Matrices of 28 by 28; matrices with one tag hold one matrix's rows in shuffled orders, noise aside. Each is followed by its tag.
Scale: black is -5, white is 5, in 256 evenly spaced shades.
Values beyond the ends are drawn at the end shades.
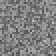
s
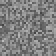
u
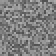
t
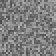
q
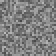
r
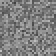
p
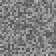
r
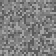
p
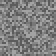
t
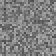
s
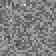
r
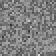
p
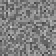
q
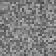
u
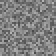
r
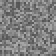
s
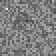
r
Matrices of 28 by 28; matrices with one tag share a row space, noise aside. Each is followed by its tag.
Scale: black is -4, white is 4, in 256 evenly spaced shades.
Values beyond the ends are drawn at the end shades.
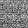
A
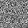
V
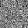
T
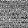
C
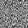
T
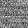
C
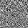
V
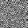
V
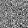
T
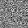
T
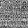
C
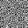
V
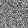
T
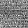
C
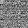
A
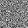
V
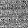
C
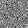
V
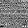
C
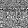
A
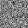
T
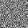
V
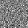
V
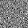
V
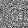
T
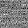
C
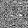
T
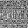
A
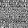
C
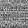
C
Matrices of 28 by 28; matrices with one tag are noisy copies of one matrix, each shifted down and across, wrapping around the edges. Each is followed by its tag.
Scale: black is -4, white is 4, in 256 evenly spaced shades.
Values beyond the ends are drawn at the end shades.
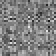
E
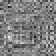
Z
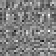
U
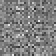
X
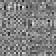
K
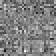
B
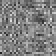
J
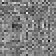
J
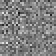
X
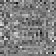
Z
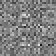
X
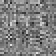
B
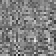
B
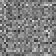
X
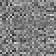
X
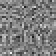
U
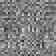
K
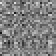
U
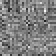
B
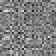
X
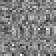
U
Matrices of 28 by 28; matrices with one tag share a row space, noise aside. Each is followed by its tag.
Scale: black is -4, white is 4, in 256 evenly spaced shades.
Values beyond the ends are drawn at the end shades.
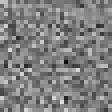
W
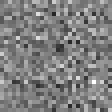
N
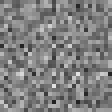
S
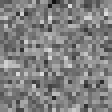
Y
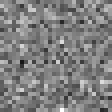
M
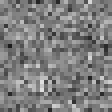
Y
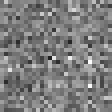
Y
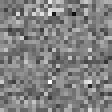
Y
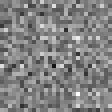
S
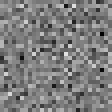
S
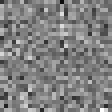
M
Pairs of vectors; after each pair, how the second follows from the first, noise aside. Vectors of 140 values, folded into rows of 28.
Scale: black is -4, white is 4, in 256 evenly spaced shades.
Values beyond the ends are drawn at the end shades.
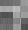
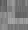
reversed, shrunk.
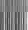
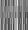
wrapped around.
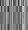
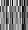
negated, scaled up.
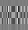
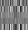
wrapped around.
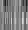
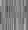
wrapped around, shrunk.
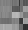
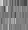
reversed, negated, partly zeroed.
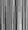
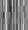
wrapped around, negated.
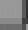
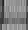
wrapped around.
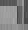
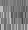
reversed, negated, partly zeroed.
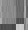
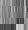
copied.
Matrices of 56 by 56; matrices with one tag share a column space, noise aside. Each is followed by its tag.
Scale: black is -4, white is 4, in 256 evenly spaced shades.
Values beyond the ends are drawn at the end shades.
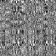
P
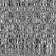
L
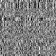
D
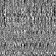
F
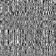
P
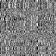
D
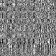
L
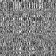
D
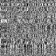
L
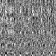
F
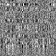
L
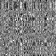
D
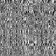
P
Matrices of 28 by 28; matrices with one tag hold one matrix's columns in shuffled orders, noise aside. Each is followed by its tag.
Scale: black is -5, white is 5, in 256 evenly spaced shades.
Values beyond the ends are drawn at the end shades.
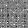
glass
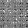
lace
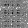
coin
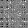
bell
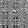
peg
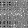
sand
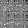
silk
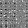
lace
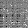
glass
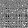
glass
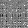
glass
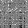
peg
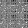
silk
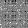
silk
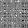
lace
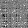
glass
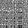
peg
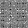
lace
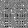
glass
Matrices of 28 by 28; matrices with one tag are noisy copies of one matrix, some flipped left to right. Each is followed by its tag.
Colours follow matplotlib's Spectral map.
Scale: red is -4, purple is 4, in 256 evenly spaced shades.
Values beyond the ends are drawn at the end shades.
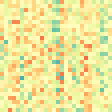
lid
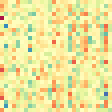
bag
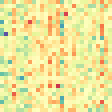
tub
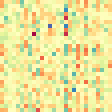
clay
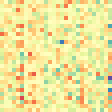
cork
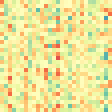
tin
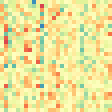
bag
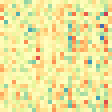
bag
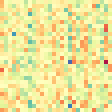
bag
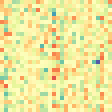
tin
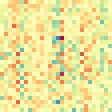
lid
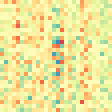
lid
